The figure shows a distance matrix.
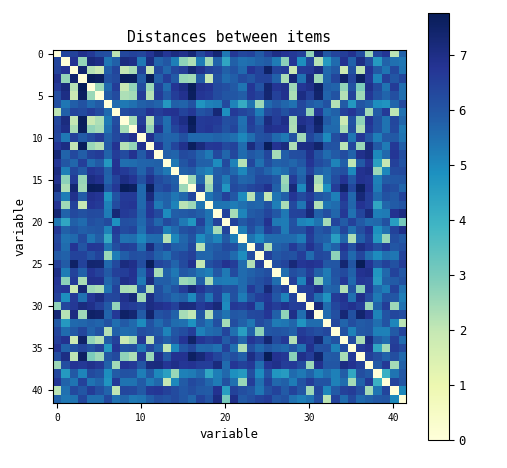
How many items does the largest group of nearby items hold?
9
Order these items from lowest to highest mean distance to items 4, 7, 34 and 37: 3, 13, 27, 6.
6, 13, 27, 3
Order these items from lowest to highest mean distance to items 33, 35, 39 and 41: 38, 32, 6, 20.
6, 38, 32, 20
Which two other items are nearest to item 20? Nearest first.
32, 41
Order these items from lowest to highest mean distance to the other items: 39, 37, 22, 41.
22, 39, 41, 37
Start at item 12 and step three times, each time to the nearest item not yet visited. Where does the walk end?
14
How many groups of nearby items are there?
11
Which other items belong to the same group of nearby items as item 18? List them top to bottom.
1, 3, 15, 16, 27, 31
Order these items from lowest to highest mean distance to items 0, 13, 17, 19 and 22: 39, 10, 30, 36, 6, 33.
39, 6, 33, 10, 30, 36
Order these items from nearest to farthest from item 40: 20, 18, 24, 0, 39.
0, 20, 24, 18, 39
